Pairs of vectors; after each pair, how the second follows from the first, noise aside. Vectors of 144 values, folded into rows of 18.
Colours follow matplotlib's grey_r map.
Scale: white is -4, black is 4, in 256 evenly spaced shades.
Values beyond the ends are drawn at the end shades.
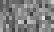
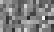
sign-scrambled.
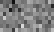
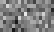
wrapped around.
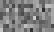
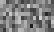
wrapped around, negated.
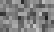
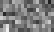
wrapped around, negated.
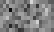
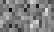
copied.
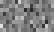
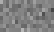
wrapped around, negated, shrunk.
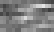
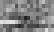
wrapped around.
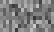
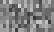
copied.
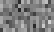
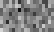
sign-scrambled.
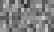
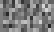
wrapped around, negated.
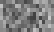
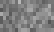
wrapped around, negated, shrunk.
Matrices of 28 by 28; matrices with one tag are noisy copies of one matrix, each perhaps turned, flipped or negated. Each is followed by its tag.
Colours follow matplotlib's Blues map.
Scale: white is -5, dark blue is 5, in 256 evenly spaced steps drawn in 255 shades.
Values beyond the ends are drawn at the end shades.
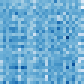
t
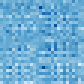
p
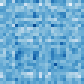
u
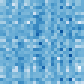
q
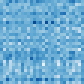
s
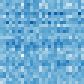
q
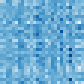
q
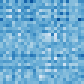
p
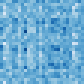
u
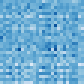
p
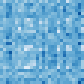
u
